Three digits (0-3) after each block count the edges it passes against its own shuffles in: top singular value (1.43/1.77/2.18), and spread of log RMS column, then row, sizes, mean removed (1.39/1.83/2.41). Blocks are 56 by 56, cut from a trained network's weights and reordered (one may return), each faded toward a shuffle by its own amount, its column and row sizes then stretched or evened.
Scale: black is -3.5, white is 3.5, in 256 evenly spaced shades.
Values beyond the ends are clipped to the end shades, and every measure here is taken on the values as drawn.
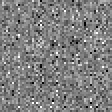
0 3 0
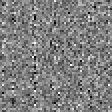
1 2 0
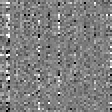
2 3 1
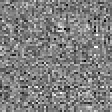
2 0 2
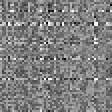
3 2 3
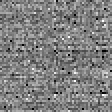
1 2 0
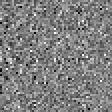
1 2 0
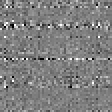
1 2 3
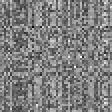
3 2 0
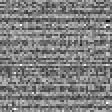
3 0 0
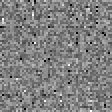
0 2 1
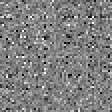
0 1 2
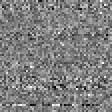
0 0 3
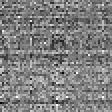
2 3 0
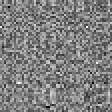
3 0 0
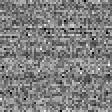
1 1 0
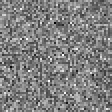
0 0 1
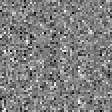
1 2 1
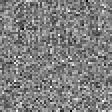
1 1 1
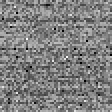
1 0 0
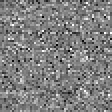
1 0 1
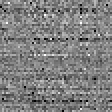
2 2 2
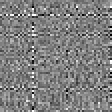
3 2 2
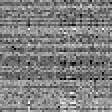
3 2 1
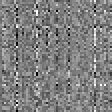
3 3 1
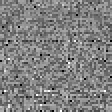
0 0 2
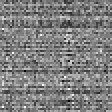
3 3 0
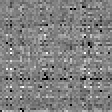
2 3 2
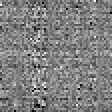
1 3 1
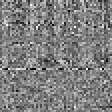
2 0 3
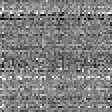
2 2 3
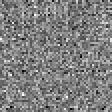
0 0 2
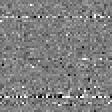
2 0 3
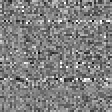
1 0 3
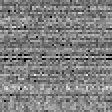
3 0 2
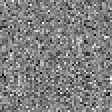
1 1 0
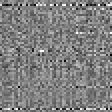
3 1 3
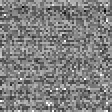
1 2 0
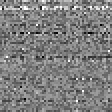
1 1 3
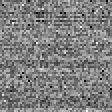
1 0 0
